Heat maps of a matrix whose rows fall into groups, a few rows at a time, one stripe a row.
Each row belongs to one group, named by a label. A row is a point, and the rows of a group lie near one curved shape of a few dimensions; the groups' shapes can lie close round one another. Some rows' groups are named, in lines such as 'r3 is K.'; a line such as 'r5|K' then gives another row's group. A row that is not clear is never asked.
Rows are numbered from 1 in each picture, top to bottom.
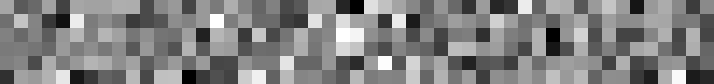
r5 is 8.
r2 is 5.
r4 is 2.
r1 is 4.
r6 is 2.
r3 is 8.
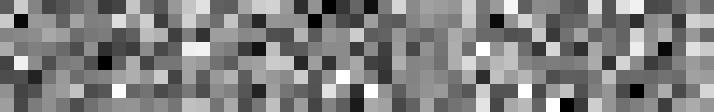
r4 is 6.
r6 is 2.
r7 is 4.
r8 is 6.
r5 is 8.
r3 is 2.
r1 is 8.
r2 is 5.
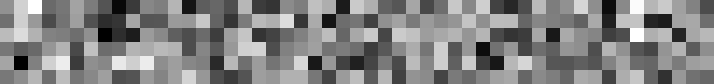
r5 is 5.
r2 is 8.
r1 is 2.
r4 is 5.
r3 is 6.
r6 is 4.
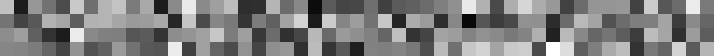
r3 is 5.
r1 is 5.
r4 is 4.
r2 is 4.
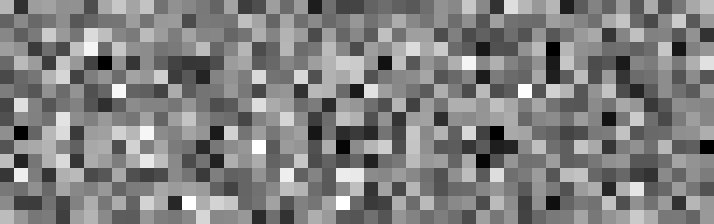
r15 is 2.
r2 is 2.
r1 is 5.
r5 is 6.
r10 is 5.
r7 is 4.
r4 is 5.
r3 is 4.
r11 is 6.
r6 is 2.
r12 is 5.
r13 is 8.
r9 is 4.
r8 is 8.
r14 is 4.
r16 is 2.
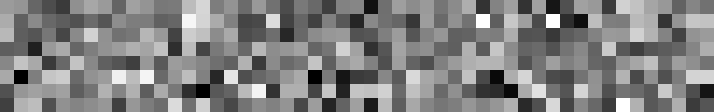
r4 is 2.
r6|5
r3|2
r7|6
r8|4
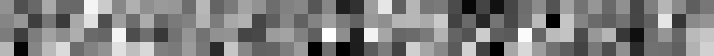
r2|5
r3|4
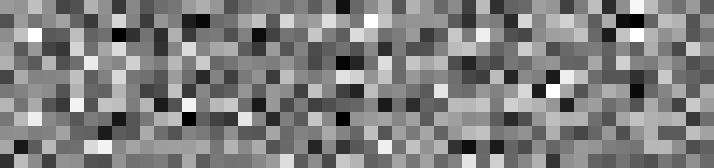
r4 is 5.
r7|4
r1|6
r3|2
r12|8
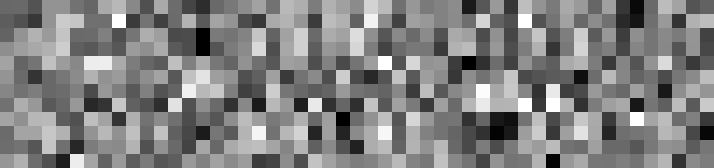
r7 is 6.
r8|4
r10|6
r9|6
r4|2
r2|4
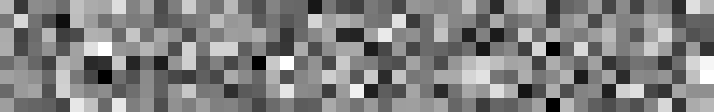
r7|4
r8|5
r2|5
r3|4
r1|5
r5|4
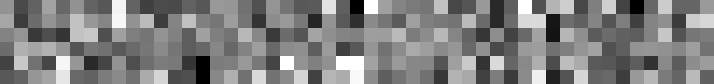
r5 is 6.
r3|5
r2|5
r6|2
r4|6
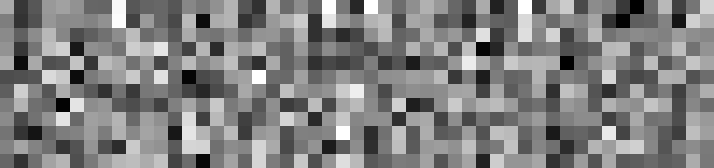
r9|4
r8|5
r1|4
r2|4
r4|5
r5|5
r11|8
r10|2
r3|6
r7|6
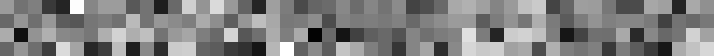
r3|5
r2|8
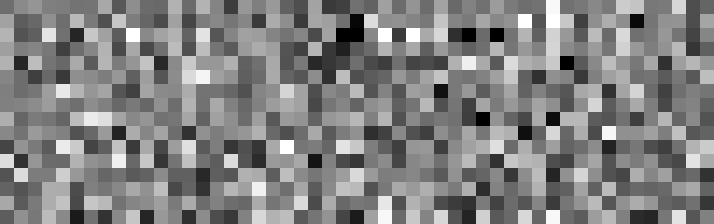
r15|4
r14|2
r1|4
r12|5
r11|4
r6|2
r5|5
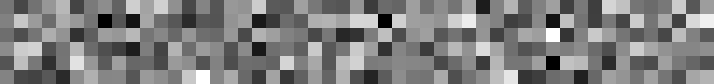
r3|6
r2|6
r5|8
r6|2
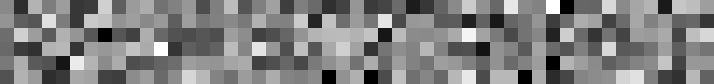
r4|2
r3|6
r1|5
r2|4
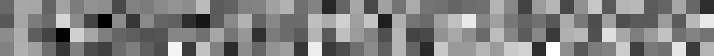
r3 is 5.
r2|6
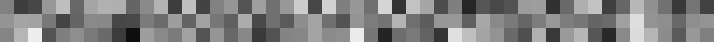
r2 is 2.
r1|4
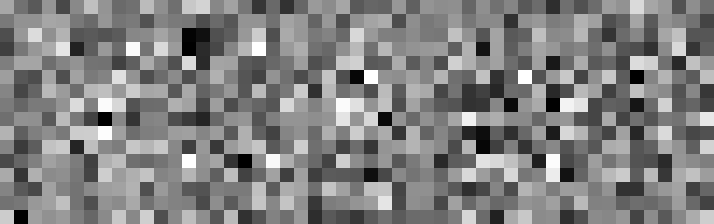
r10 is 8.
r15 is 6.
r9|6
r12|6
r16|5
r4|2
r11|5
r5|2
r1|2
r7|4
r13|5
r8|8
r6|4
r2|6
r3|2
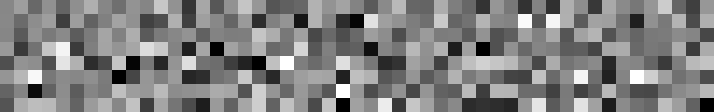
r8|6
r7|2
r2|4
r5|4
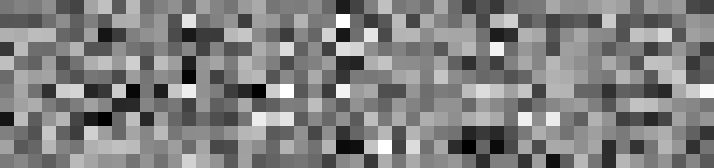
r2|2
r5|4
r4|8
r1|4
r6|2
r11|8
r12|8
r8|2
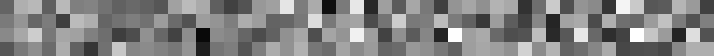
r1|4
